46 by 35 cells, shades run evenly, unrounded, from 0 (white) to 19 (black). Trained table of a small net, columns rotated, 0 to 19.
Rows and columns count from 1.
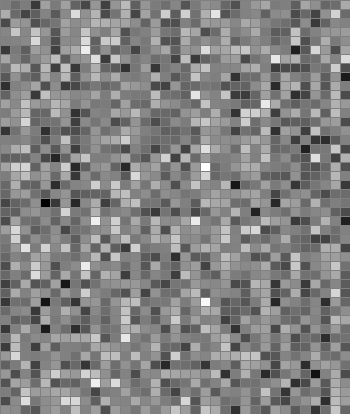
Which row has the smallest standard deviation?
22
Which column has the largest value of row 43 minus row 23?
30
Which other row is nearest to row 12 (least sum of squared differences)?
44
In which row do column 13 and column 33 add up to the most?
19
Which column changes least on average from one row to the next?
15
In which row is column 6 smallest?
42
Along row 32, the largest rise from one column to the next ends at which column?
7
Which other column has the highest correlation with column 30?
4
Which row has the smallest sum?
40
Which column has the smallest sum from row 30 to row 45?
34
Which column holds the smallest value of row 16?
13
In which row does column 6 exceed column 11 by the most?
5
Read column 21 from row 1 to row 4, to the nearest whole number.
8 6 7 13
